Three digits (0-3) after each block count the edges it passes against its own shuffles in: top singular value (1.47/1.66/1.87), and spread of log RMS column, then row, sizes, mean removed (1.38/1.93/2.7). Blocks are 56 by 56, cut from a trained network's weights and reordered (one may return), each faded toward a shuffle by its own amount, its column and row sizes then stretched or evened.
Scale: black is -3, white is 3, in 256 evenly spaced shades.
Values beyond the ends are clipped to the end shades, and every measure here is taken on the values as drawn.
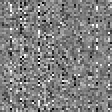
2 3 0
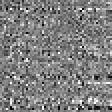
3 2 2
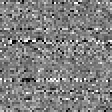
2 0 3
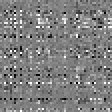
3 3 3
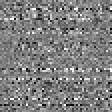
2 1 3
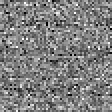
1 0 1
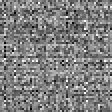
3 2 0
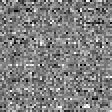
0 1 3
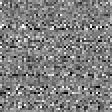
2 0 3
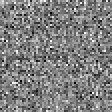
0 1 1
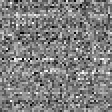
1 0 2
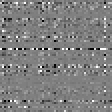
2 1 3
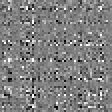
0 3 3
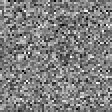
2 0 1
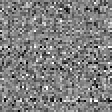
2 1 2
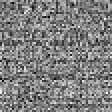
3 0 0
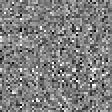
2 2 1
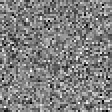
0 1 0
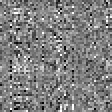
2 3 0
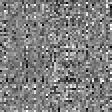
3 3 1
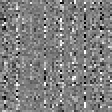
1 3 1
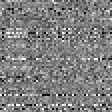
3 0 3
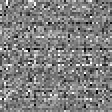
2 2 2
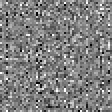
0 3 1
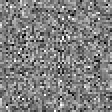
1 2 0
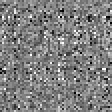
0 2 2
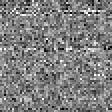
2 1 2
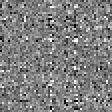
0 2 2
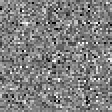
0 1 2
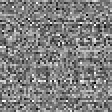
2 0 1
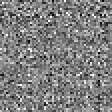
1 1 2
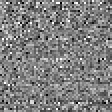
0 0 2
